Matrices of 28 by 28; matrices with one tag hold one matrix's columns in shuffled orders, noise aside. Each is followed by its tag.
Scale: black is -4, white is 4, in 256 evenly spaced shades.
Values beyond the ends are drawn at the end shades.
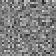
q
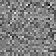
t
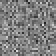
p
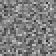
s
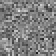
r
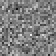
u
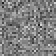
p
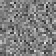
s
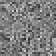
r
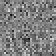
r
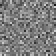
t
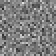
u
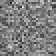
q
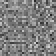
q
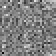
q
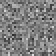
r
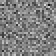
t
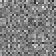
q
